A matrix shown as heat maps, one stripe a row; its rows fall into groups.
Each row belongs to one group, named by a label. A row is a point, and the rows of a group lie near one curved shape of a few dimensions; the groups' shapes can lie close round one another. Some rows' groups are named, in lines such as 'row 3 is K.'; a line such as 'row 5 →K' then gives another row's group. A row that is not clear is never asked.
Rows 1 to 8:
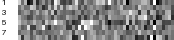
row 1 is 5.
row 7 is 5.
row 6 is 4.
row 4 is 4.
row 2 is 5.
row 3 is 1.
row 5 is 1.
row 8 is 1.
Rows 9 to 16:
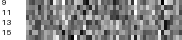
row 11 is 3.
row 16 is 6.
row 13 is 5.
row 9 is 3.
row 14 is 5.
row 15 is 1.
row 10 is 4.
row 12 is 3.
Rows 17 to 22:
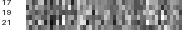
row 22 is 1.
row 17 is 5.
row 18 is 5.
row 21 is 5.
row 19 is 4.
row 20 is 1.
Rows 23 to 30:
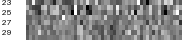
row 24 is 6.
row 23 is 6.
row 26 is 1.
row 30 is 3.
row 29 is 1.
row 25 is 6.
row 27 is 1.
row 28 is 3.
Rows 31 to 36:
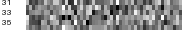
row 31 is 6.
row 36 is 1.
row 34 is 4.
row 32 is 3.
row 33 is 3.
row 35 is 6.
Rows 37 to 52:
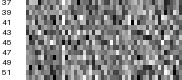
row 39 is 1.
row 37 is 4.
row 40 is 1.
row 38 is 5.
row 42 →1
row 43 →5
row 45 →4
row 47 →5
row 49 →4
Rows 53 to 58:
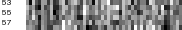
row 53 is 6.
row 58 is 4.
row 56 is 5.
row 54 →5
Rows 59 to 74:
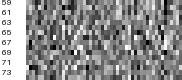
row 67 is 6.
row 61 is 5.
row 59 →5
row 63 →6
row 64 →1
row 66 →3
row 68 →1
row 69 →6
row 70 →4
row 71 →5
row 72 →6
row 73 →5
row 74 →5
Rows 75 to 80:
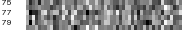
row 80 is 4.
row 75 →4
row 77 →6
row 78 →5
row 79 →6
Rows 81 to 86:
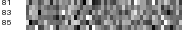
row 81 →3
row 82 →5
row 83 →4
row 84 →3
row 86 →4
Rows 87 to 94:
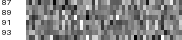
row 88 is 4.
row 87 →6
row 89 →5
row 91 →3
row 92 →3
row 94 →4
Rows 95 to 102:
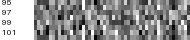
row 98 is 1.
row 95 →6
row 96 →6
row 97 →1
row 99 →1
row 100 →6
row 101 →6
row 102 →6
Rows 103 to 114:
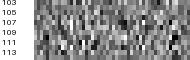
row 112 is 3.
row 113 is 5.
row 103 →6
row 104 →1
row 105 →3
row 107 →3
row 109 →5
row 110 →5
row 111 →6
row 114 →4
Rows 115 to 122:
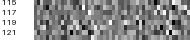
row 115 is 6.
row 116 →6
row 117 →3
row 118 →1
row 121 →1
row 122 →5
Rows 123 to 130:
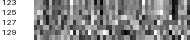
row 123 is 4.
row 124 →4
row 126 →5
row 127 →6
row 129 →3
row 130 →1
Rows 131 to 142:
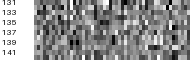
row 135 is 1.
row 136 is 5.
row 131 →3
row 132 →5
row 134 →5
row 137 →6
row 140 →6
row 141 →5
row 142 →6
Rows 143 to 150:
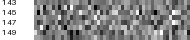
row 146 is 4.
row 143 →5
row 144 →5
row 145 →6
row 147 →1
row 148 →5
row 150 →4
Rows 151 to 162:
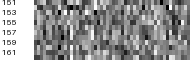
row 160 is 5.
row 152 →4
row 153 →5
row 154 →4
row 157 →5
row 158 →5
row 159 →1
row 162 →1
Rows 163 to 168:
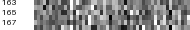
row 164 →5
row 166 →3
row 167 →3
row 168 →3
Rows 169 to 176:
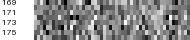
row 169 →5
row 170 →3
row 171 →4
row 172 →4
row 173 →5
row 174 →5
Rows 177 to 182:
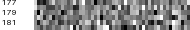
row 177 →6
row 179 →6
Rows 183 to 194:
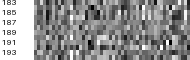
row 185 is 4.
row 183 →6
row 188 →5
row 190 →1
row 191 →1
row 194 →1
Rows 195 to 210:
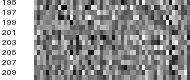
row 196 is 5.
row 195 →3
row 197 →1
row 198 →1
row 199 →1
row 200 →1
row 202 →3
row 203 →6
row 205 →1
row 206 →4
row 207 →5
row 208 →3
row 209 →6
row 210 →1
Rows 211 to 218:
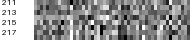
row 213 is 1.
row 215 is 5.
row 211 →4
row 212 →3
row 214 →1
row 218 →3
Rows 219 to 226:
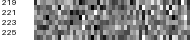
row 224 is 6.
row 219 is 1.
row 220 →3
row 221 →4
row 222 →6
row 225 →5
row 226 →3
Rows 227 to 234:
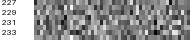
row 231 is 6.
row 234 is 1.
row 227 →5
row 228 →5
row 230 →5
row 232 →4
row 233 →6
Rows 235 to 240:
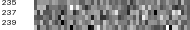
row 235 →1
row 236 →4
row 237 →6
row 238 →3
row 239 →5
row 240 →1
